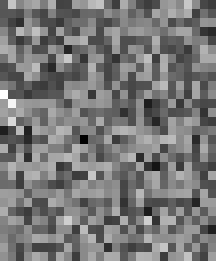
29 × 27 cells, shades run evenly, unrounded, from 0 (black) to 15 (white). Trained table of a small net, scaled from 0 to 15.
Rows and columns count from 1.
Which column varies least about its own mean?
17
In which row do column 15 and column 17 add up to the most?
15
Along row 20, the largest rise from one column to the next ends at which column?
12
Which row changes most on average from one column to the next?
25
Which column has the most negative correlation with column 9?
4
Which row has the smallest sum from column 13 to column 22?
13
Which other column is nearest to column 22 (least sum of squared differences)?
24
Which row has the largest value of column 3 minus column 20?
19
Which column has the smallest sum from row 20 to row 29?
16
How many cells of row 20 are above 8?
12
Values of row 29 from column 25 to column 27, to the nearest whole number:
6 4 9
